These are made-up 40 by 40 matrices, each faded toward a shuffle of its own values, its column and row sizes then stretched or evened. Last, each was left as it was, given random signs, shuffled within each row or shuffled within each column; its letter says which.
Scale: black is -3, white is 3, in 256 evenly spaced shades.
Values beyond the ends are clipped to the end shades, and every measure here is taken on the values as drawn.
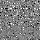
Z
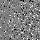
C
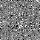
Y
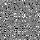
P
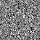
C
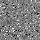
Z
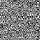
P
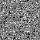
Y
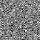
P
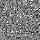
Y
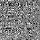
P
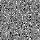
C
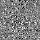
Y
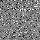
Z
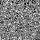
Z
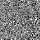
Y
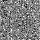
C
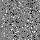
C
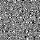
Z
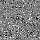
Z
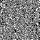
C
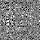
P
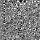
Y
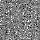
C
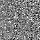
C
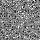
Z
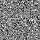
Z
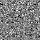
Z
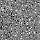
C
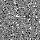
C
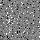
C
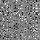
P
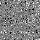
Y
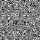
P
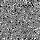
Z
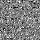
Z
